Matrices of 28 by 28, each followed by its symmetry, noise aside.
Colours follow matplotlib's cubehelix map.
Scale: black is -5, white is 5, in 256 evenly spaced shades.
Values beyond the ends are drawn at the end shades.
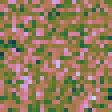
no symmetry.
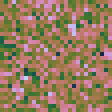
antisymmetric.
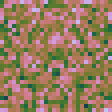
mirrored left to right.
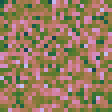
symmetric.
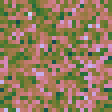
no symmetry.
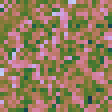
symmetric.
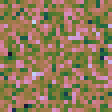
same after a half turn.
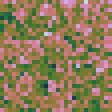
symmetric across the other diagonal.
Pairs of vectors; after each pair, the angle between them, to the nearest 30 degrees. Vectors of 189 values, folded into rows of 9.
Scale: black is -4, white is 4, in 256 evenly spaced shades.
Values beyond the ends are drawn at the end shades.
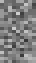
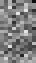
60 degrees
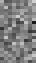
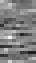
90 degrees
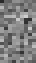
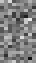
150 degrees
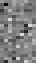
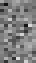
30 degrees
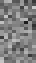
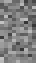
30 degrees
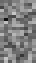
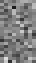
60 degrees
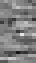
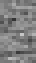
30 degrees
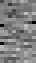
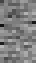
30 degrees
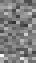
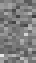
30 degrees
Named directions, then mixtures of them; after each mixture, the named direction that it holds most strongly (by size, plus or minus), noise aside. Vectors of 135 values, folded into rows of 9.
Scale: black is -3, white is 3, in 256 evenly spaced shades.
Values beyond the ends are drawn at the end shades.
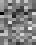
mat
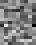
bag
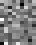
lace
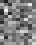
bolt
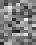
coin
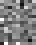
lace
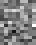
bag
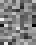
bag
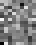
lace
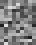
bag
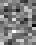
coin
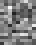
coin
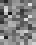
bolt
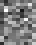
bolt
